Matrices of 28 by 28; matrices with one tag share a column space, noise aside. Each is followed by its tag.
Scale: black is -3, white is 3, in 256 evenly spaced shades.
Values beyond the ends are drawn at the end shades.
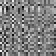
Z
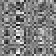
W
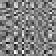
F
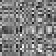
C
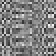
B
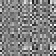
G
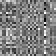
W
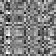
W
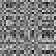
F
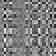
B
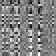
Z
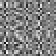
F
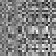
C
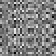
B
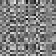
G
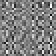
F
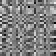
Z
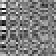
F
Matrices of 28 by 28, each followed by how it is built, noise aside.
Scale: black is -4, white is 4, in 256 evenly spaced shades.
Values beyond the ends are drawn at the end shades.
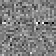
uneven rows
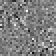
block diagonal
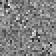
block diagonal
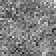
smooth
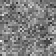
smooth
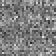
blocks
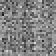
blocks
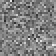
block diagonal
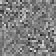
block diagonal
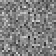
repeating rows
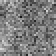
smooth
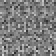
repeating columns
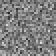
repeating columns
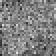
smooth
